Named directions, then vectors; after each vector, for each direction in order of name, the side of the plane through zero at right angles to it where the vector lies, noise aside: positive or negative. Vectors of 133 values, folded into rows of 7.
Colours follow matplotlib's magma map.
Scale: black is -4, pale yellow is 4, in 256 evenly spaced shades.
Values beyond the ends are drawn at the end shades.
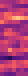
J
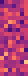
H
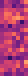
positive, positive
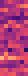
positive, negative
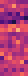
negative, negative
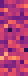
positive, negative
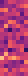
positive, negative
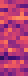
negative, positive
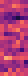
negative, negative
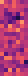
negative, negative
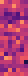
negative, negative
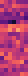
negative, negative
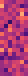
negative, positive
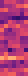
positive, negative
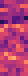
positive, negative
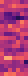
negative, negative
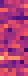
positive, negative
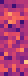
positive, positive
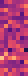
positive, negative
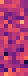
negative, negative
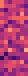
negative, positive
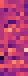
negative, positive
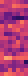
negative, negative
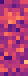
positive, positive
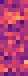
positive, positive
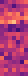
positive, positive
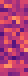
negative, positive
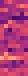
positive, negative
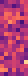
positive, positive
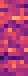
negative, positive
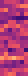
positive, negative
